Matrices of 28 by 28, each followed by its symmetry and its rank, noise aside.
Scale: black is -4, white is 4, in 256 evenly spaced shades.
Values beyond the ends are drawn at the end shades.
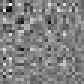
symmetric, rank four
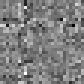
antisymmetric, rank four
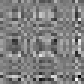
antisymmetric, rank two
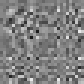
symmetric, rank three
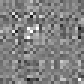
symmetric, rank four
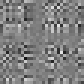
antisymmetric, rank two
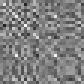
symmetric, rank three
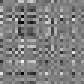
no symmetry, rank two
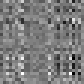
no symmetry, rank two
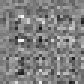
no symmetry, rank three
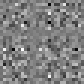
antisymmetric, rank four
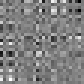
antisymmetric, rank two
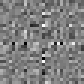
antisymmetric, rank four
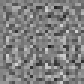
antisymmetric, rank four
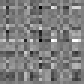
no symmetry, rank two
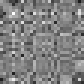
symmetric, rank three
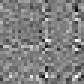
no symmetry, rank three
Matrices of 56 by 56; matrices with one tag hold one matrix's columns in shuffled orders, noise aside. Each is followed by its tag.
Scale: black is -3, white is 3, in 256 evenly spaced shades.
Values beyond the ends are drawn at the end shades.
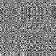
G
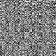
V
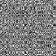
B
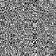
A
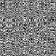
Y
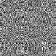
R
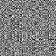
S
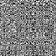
V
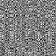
S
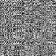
V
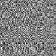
R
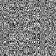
A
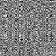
S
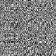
A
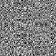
A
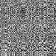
G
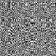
Y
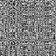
V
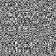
R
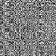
V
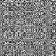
V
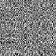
A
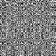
V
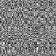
R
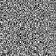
A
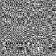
R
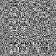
R
